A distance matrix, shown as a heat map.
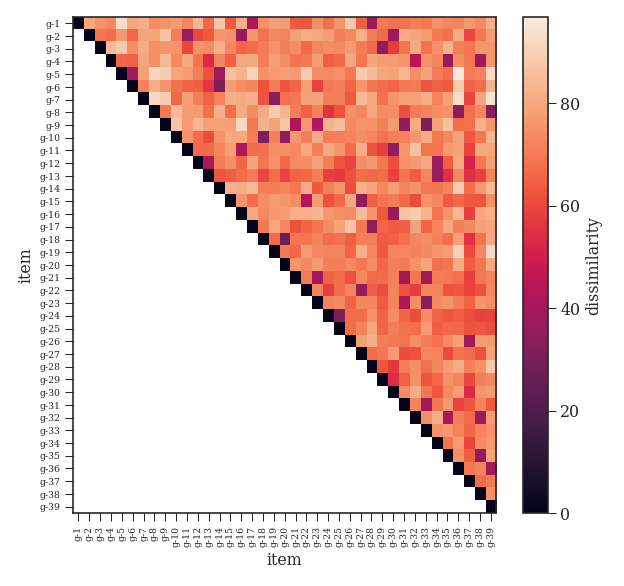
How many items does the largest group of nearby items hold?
5
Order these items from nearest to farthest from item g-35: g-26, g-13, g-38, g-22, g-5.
g-38, g-13, g-22, g-5, g-26
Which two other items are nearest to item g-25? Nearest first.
g-24, g-13
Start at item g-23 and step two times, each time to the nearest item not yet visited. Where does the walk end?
g-9
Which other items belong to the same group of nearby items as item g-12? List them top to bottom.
g-13, g-34
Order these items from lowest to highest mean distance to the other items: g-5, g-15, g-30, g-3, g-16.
g-30, g-15, g-3, g-16, g-5
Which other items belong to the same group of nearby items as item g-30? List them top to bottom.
g-2, g-11, g-16
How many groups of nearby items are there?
13
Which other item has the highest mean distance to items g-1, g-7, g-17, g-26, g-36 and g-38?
g-5
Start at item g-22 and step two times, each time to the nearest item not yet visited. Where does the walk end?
g-15
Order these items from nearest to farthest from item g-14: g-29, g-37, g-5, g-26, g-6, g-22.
g-6, g-5, g-26, g-37, g-29, g-22
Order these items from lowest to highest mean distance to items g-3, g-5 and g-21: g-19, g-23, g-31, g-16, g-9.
g-23, g-31, g-9, g-19, g-16
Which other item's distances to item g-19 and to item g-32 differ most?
g-7
